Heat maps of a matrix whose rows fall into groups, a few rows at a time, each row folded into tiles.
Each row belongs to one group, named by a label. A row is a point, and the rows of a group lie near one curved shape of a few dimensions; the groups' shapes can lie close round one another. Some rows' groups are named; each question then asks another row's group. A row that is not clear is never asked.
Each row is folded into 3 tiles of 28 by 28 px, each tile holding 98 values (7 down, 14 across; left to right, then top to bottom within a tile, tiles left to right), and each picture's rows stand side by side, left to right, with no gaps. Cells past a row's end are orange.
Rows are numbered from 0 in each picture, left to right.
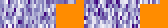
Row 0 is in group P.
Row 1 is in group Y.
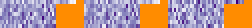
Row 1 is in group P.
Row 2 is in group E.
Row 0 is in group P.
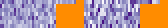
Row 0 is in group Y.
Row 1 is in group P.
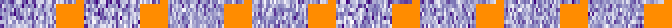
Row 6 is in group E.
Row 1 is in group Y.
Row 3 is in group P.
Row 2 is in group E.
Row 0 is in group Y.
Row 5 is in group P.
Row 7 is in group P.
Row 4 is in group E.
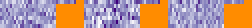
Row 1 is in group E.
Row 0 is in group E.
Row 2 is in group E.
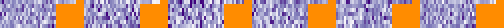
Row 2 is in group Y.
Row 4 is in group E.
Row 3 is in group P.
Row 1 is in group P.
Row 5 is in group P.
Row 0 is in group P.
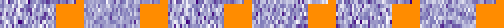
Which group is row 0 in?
P
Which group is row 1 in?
E
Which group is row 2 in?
P
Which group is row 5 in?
E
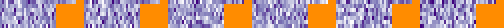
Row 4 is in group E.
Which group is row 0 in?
P
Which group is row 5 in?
Y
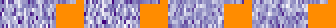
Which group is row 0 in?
P
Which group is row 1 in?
P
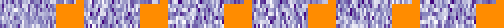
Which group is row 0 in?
E
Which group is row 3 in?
P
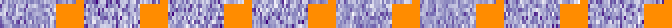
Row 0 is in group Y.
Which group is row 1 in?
Y
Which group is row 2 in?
P
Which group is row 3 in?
E
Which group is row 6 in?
P
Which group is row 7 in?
Y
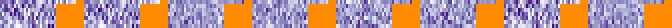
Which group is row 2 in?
Y
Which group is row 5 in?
E
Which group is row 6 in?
Y
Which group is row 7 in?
Y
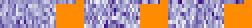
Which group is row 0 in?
Y
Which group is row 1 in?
E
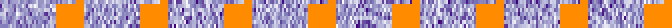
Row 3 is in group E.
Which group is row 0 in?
Y
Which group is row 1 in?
P
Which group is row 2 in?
P
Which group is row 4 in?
E
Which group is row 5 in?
P
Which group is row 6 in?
Y
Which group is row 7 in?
Y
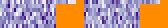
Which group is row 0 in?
P
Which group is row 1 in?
P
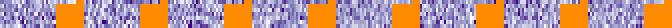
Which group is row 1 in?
P
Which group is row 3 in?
E
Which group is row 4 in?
Y
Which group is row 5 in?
Y
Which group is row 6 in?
Y
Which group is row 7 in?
P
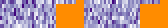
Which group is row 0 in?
Y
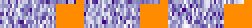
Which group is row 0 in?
P
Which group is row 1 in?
P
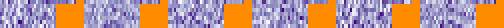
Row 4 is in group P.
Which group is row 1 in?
E
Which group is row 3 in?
E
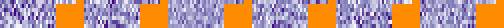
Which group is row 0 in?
Y
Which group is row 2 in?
E
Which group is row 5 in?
P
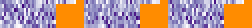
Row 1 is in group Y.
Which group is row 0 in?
Y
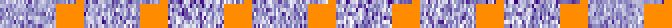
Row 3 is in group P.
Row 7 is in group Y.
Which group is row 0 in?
E
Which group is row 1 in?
P
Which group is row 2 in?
Y
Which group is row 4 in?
E
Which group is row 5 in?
P
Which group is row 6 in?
E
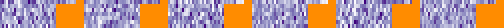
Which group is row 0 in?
P
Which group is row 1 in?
E
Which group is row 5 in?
E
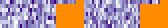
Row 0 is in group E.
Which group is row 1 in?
P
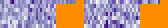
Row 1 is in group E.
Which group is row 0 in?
E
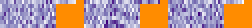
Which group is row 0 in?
P
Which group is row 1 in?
E
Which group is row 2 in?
P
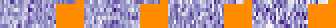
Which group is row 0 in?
E
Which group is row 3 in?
Y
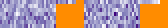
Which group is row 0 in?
Y
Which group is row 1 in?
P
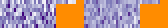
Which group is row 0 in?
P
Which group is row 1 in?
Y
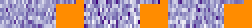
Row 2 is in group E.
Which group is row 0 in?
E
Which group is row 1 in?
Y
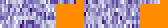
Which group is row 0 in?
E
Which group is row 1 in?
P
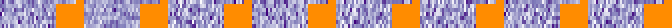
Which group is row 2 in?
P
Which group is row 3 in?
Y
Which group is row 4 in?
P
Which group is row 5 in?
P
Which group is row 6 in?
P
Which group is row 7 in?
P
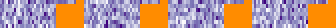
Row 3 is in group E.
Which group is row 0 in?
P
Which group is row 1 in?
E
